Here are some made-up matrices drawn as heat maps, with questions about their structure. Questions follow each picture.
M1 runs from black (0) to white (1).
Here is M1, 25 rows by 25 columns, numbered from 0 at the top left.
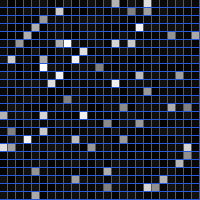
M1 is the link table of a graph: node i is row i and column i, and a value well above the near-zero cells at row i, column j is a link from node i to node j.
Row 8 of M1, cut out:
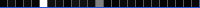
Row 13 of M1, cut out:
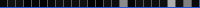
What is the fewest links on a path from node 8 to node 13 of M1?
6
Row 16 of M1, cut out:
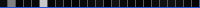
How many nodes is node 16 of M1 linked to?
2
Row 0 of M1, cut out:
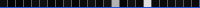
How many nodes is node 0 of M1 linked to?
2
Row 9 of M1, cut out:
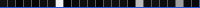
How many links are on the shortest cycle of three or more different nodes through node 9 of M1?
8
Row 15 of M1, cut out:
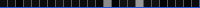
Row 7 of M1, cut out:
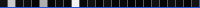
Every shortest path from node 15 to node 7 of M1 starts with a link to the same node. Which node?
node 17
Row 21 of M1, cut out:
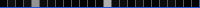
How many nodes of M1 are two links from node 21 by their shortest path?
4
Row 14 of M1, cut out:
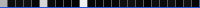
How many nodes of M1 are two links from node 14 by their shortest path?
6
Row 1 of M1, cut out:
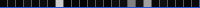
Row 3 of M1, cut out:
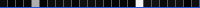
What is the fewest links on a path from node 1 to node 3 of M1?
4
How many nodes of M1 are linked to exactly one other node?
7
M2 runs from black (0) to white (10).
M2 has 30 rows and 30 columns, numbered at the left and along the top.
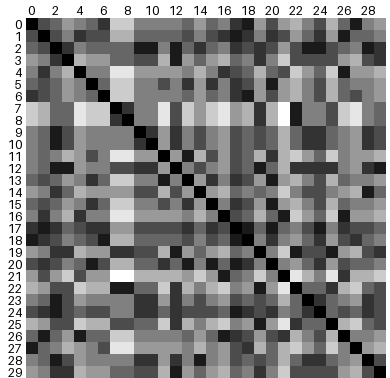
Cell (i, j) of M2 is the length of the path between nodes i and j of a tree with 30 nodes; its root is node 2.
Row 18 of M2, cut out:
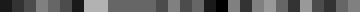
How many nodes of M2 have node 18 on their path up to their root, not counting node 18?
3
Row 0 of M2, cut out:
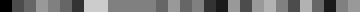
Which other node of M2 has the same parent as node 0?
6
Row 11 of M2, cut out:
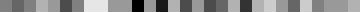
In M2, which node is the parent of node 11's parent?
20
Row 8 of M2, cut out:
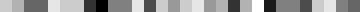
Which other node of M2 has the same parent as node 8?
7
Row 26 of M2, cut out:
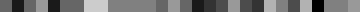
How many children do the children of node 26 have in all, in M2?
1
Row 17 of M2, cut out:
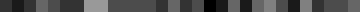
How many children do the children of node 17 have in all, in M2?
6
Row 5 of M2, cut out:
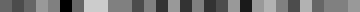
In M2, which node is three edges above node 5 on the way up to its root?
24
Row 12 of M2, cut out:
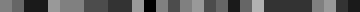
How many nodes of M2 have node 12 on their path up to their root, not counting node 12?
7
